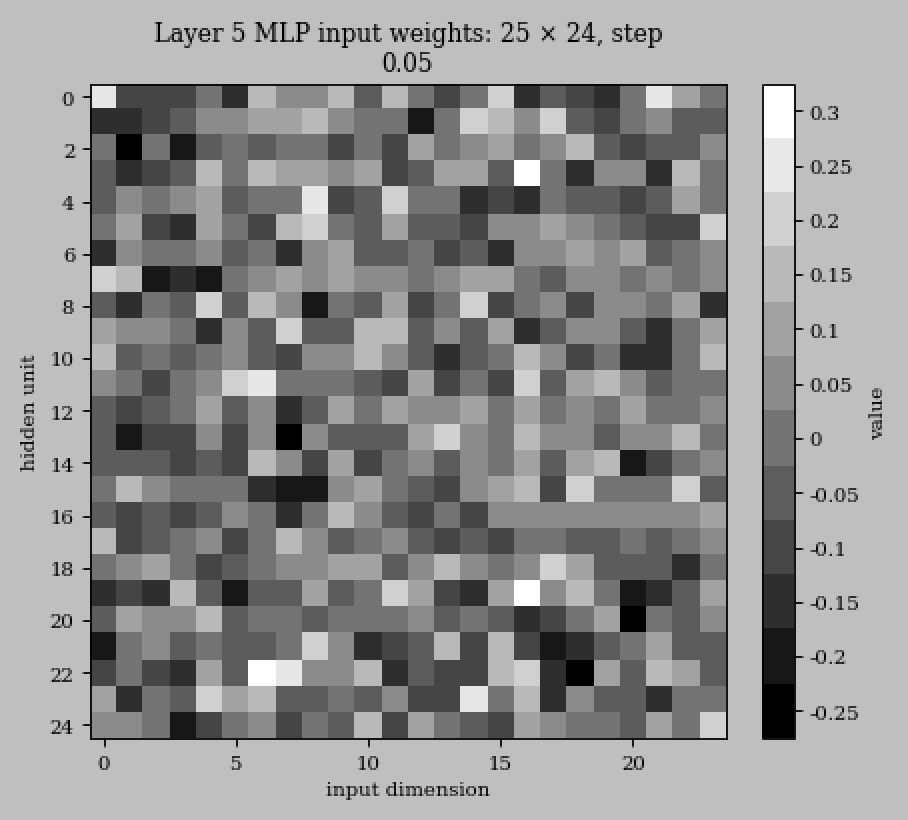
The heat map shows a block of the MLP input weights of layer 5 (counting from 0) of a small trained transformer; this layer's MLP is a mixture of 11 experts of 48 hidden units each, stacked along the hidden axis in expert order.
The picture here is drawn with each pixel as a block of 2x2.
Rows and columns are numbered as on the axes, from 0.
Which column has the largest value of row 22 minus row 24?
7
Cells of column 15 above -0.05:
17
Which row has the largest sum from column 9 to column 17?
18
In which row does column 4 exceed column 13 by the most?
23
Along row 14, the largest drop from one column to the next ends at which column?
20
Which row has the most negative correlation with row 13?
9
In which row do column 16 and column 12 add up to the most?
19
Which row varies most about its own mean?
22
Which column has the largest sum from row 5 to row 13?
16
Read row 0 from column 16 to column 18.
-0.15 -0.05 -0.1
